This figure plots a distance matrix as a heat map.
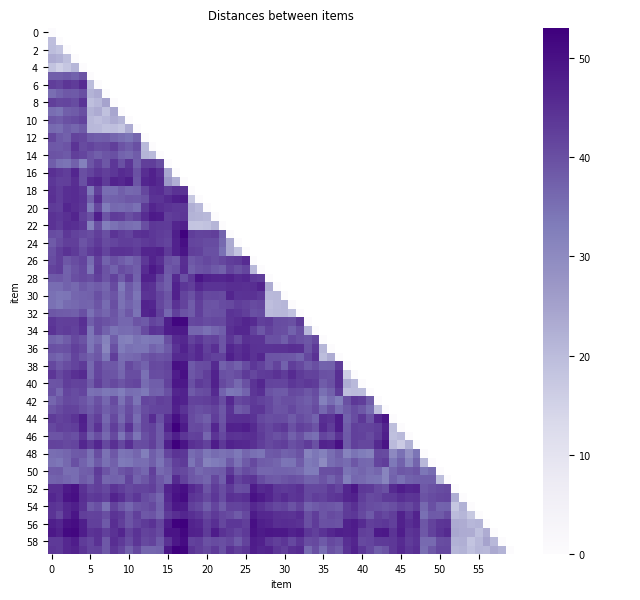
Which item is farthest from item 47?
16
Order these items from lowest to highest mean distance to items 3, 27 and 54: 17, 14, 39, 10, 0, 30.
0, 10, 30, 14, 39, 17
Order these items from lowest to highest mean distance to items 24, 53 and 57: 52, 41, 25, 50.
52, 25, 41, 50
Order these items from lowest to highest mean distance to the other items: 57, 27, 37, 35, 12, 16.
35, 12, 37, 27, 57, 16
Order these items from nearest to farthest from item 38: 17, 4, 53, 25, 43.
43, 25, 4, 53, 17
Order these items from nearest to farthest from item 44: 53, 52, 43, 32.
32, 53, 52, 43
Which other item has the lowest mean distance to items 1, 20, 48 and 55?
49
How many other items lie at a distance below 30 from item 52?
7
